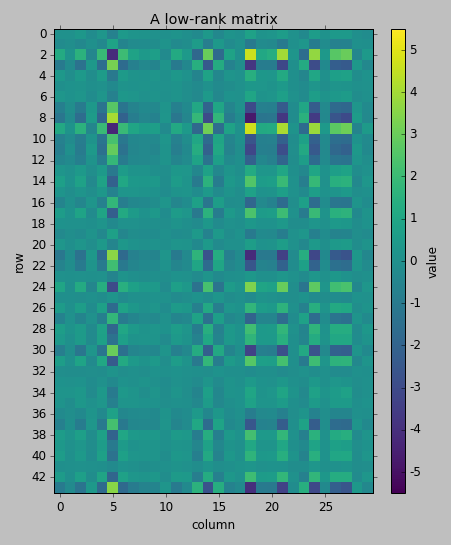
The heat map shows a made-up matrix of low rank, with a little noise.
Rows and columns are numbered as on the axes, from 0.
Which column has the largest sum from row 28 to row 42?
18
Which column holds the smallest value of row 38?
5
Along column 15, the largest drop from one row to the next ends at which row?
9
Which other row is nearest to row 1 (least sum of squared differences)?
19
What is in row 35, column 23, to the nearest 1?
0
